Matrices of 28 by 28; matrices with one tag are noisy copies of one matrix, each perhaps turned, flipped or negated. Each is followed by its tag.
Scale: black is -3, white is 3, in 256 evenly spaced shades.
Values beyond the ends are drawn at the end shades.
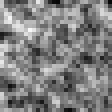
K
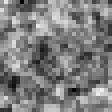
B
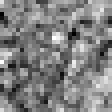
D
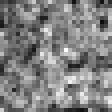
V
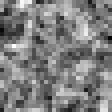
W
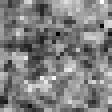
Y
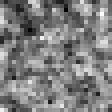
K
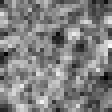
D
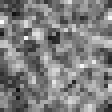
D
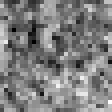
V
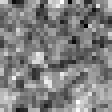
D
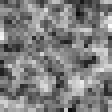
W
